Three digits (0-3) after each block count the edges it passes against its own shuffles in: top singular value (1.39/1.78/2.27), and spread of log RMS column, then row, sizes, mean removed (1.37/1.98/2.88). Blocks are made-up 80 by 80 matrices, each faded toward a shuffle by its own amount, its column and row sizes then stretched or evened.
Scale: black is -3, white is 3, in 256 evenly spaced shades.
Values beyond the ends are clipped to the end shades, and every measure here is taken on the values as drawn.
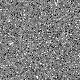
0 0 0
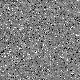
0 0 0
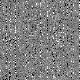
1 3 0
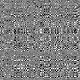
3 2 3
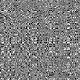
3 2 2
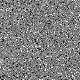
0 0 1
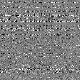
2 0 3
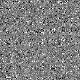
1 1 2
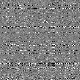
3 1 3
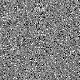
2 1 0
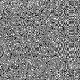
3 0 0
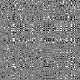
3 2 3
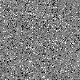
0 2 1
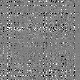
1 3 3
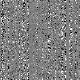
1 3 0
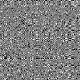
3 1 2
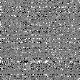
2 1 3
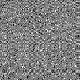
3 0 0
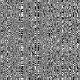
3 3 0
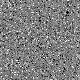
0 0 0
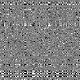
3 1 3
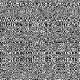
3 0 3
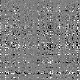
2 3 3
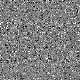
1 0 2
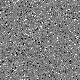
0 0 0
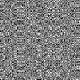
3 1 0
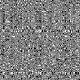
3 1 2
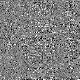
1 2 2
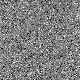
0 0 0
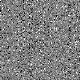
1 2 0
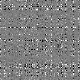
2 3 3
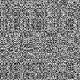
3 1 1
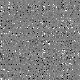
1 2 2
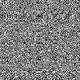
2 0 1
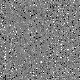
0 2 0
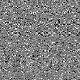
2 0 2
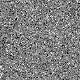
0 0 1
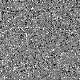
0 0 1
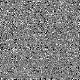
1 2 2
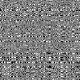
3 1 3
